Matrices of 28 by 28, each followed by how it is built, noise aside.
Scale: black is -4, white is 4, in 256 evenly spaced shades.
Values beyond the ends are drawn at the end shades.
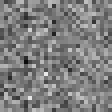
repeating rows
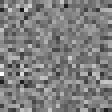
low rank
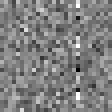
uneven columns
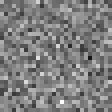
noise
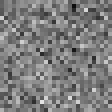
Toeplitz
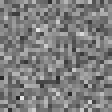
noise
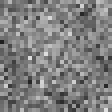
smooth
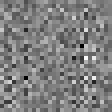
low rank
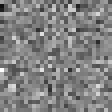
low rank
